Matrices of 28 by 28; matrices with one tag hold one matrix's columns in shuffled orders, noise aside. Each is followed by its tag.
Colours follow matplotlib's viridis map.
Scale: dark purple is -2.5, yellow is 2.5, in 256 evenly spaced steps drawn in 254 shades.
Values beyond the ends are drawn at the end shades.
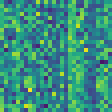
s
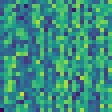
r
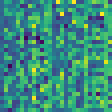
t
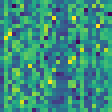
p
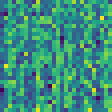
p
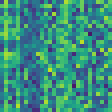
p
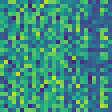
t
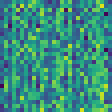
s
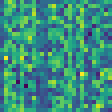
p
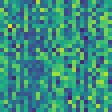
s
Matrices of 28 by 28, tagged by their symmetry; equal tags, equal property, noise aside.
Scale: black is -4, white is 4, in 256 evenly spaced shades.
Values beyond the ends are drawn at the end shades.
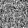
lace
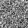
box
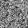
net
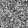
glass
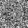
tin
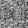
tin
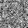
box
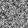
box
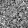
box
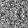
tin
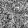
glass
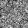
box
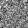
box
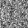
tin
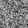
glass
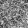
box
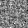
glass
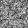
net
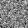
net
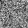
box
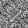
box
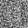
tin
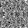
tin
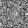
tin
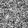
lace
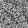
net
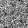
box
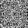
tin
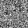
glass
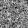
lace
